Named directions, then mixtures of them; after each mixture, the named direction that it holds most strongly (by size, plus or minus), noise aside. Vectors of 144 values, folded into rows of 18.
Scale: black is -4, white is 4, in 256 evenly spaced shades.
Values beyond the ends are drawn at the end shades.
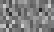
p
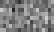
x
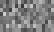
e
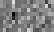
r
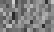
r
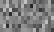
e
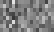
p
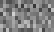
e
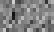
r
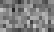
x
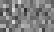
p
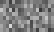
x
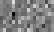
r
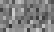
x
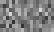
p
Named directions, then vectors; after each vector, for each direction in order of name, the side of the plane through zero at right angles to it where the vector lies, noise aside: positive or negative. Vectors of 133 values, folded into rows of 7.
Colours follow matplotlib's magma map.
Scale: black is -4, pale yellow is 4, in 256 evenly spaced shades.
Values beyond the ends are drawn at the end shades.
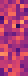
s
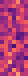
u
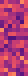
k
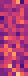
negative, positive, positive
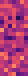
positive, positive, negative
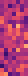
negative, negative, negative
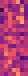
negative, positive, positive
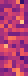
negative, positive, positive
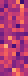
negative, positive, positive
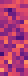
positive, negative, positive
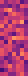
negative, positive, negative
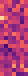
positive, negative, negative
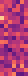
positive, negative, negative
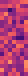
positive, negative, positive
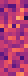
negative, negative, positive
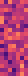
negative, negative, negative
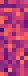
negative, negative, negative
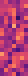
positive, positive, negative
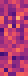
negative, negative, positive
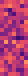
positive, negative, positive
